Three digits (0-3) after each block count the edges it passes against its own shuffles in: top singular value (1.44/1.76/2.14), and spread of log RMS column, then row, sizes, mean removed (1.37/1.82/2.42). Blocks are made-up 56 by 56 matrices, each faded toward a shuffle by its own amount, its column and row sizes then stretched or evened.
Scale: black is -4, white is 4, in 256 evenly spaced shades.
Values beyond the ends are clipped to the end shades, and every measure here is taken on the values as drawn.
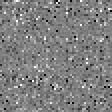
0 0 2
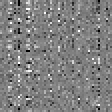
3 3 1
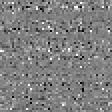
1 2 3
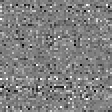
1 0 3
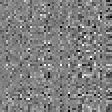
3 3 2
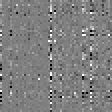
3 3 2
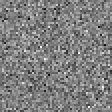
0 0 0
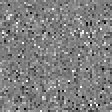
0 0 1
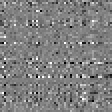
3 2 3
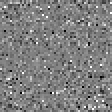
2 0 1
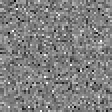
1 0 1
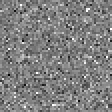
0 0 1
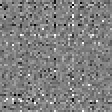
2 2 2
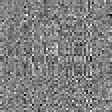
3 2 1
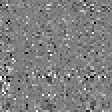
2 2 1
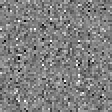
0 2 0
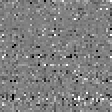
0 1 3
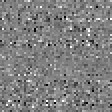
1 1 3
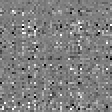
0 3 3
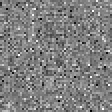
2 0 0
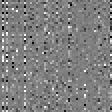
3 3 0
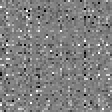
2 2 2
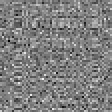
3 0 1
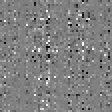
0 3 1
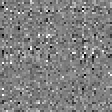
2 2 2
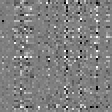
3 3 2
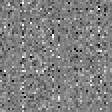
0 3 1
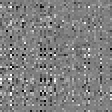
3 3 3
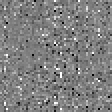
1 2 0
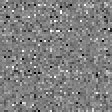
0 1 2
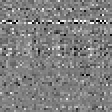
3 0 3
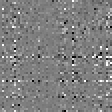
2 3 2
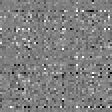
0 2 3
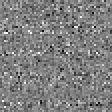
1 0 2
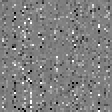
0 3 0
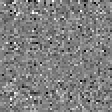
1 1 2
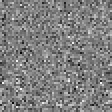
0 2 1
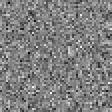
2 2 0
